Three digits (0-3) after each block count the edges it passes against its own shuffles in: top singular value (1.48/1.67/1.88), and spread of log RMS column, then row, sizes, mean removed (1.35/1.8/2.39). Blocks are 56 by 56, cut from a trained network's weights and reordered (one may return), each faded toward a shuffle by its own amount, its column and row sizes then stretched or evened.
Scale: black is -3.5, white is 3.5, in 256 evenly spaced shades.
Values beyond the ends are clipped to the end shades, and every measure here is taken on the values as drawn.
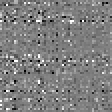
1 3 3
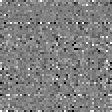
0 1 3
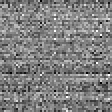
3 2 2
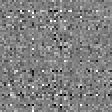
0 2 3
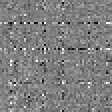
3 2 2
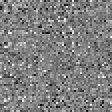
1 0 2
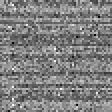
3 1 0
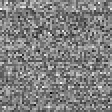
0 0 1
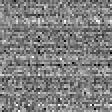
3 1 2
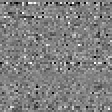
0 0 3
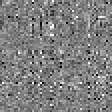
3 2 2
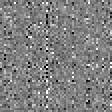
3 3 1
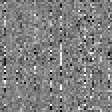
1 3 1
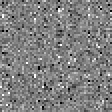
0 2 0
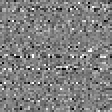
3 0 3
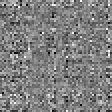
0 3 2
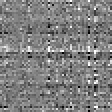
3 3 2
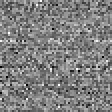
0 0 2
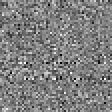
1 0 1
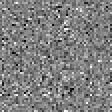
2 1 1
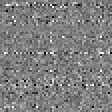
1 1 3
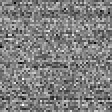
1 0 1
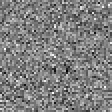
1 0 0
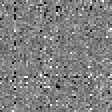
1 2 1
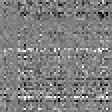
3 3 3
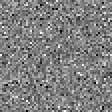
2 0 0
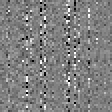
2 3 0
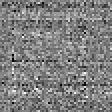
1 3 2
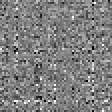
0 3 2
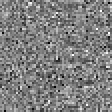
1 0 0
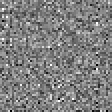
1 1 1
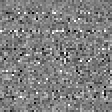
0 0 3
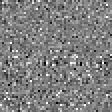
1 0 2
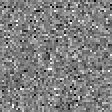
1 0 1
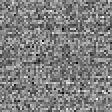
0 0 1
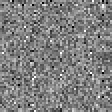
1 1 0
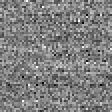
0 1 1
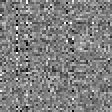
2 2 1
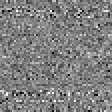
1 0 3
